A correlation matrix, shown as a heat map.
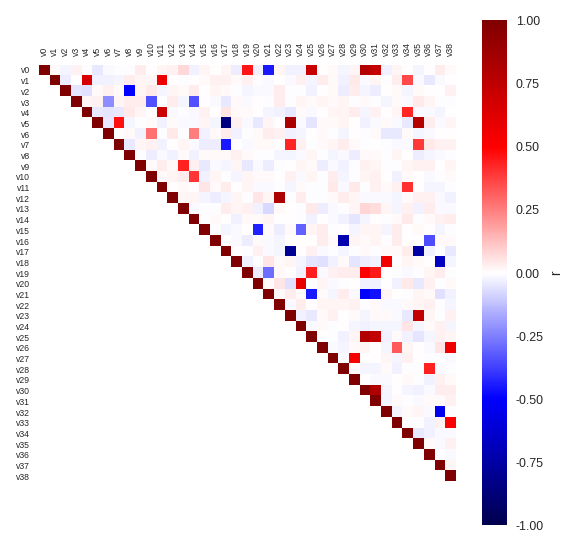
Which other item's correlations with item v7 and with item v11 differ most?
v4
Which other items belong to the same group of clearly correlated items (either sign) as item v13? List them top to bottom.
v9
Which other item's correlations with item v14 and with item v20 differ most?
v24
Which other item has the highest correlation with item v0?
v30
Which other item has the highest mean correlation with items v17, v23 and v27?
v29
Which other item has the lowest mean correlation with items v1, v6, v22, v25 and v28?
v16
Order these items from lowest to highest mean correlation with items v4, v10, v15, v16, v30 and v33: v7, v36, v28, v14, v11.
v28, v36, v7, v14, v11
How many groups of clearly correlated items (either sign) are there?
12
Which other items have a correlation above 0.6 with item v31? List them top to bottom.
v0, v25, v30
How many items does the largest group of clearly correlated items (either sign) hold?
6
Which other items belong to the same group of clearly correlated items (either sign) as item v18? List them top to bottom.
v32, v37
